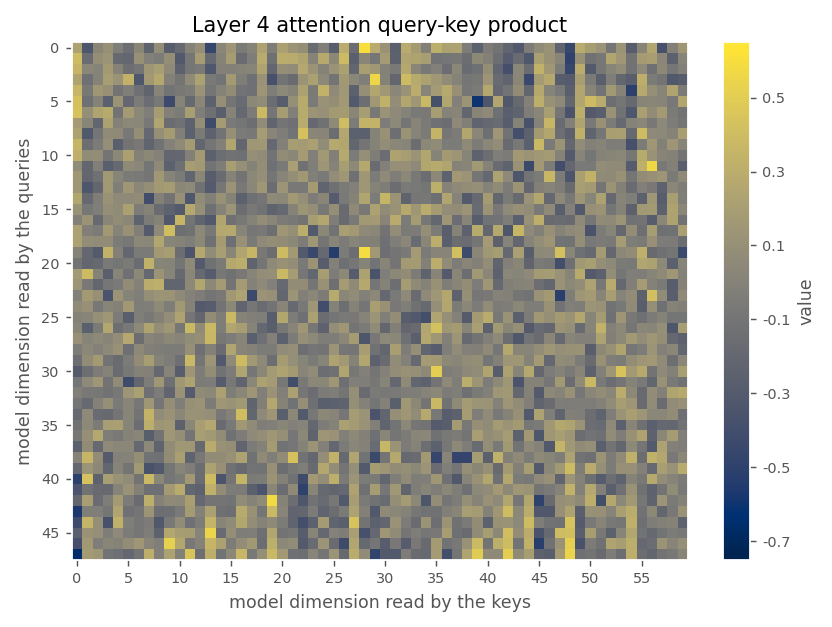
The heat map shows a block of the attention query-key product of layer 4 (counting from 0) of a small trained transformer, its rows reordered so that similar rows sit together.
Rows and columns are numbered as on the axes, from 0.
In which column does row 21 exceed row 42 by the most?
45
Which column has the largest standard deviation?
0
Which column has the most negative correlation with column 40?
41
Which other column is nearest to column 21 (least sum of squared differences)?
6
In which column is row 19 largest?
28
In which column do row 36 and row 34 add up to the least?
29
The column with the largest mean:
35
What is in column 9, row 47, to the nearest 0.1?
0.2
